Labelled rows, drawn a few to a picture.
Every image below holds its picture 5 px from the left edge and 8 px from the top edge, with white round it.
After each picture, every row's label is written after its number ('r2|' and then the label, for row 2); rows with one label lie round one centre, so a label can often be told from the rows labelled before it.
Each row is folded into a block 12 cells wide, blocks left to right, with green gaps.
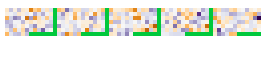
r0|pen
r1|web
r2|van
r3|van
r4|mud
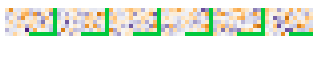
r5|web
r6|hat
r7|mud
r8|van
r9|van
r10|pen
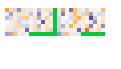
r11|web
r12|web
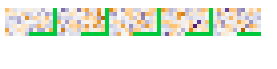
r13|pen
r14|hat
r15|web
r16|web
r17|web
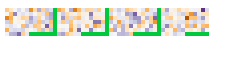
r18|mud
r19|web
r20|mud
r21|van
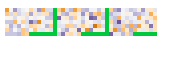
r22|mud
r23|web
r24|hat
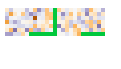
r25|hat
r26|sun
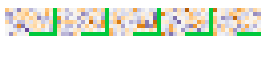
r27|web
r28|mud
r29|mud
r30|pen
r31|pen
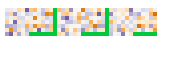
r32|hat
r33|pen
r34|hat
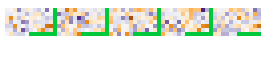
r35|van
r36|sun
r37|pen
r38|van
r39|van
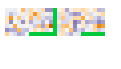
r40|van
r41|van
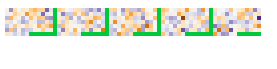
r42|van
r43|sun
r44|web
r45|pen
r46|van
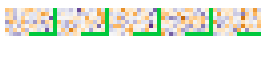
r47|mud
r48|hat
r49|sun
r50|pen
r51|hat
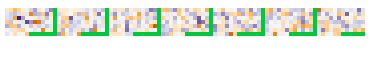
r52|sun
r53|sun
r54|van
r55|web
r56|sun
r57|web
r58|sun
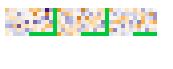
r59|van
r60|pen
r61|mud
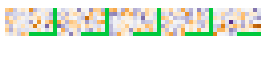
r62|mud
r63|hat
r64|web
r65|sun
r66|van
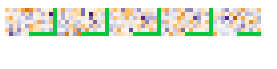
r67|mud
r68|web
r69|web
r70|web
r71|pen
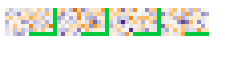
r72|van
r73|web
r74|pen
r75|sun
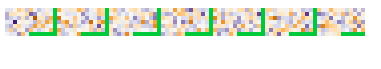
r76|hat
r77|mud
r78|mud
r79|sun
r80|mud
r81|sun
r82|sun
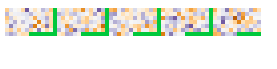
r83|hat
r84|van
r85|web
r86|pen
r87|pen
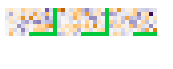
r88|van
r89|web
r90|sun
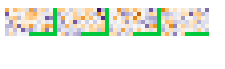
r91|van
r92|van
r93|van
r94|sun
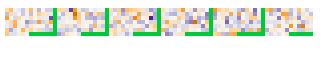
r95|mud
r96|web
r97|van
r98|mud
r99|sun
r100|web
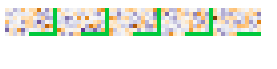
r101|van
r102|pen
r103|mud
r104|web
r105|mud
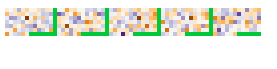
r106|pen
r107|sun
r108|hat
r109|hat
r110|mud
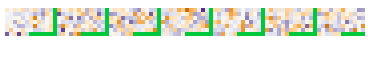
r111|hat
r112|sun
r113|sun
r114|van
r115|web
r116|mud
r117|van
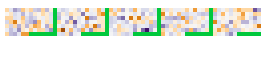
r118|mud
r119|hat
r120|pen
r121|pen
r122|van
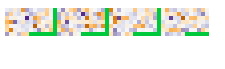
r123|hat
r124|hat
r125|mud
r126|pen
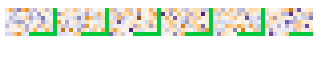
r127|web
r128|hat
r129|hat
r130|sun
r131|web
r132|mud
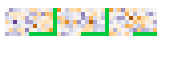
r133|hat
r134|mud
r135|pen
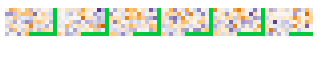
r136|sun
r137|van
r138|van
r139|pen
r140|van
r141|hat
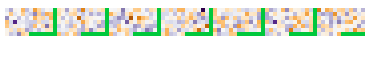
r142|hat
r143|pen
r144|pen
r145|van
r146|mud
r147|hat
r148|sun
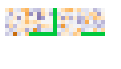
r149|web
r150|sun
